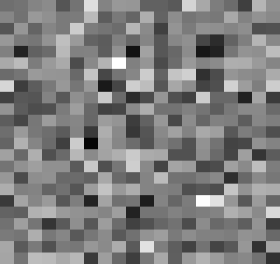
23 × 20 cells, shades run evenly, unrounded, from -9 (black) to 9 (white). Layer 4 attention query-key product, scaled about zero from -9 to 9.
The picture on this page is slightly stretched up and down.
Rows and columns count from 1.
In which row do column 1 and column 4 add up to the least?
20
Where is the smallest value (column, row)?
7, 13
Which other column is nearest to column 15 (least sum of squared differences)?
16
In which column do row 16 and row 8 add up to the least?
2
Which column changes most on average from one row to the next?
10
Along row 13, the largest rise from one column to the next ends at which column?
8
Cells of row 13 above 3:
2
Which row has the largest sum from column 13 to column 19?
18
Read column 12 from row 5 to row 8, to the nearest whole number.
-3 -4 -2 -3
